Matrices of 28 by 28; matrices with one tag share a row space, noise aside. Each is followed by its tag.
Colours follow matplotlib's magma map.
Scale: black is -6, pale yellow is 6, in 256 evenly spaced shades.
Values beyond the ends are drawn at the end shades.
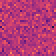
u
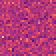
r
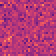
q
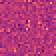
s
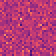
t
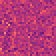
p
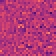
s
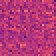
u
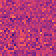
p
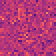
s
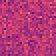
r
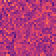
p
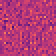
t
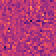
q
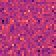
u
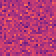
r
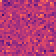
q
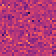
r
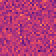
t
